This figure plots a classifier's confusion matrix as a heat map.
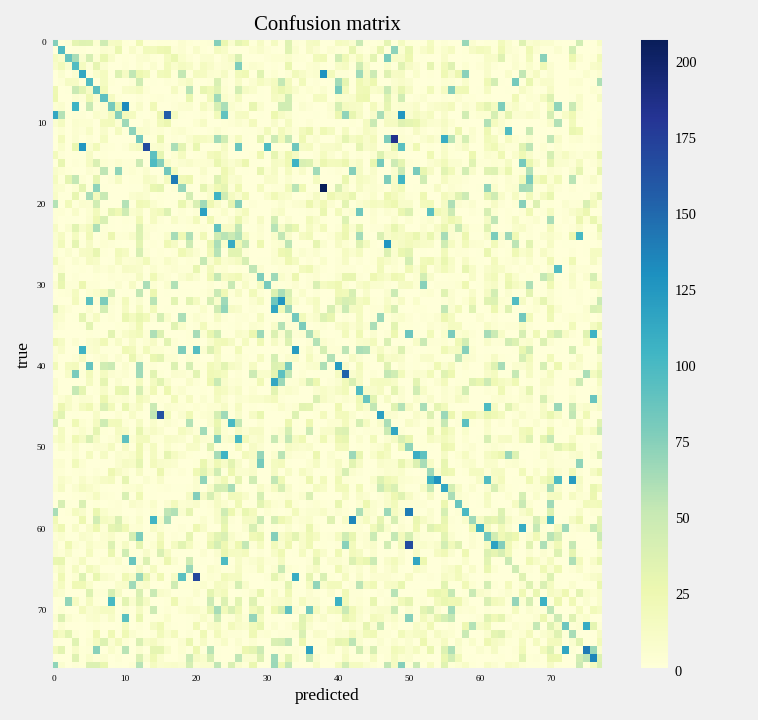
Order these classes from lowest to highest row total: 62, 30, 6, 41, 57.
57, 30, 6, 41, 62
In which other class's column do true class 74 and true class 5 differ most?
65
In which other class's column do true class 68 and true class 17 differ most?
49
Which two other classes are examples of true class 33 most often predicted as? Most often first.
31, 24
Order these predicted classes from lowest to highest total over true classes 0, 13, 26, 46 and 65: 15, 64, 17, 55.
64, 17, 55, 15
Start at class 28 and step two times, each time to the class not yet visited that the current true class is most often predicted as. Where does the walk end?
10
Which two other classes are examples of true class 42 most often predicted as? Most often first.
31, 32
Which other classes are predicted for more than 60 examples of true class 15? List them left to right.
14, 34, 46, 66
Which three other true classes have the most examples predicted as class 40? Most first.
69, 6, 5
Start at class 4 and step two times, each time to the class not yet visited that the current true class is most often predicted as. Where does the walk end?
34
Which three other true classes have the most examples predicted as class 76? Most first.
36, 44, 75
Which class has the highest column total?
23
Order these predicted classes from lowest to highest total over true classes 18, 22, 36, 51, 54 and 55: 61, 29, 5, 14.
5, 14, 29, 61
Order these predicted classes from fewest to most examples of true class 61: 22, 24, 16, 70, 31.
16, 22, 24, 70, 31
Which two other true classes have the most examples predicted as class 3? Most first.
8, 41
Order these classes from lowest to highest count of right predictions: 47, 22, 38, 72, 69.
22, 38, 47, 72, 69
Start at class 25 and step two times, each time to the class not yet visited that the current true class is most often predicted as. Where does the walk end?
58
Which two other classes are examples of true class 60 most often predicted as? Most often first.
66, 72
